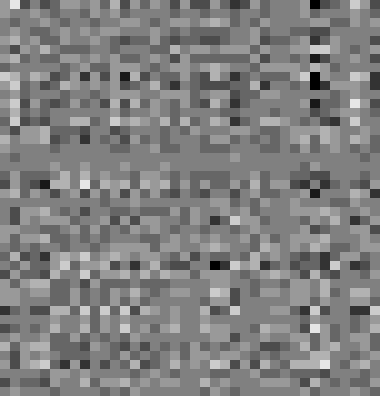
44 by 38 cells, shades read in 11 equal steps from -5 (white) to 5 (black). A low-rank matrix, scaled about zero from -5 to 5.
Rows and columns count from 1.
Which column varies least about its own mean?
35
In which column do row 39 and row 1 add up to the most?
32
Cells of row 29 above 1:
5
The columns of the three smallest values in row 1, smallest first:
2, 36, 12
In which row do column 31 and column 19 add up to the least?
9
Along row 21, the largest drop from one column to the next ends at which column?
6
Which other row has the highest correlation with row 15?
24
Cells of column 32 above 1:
11
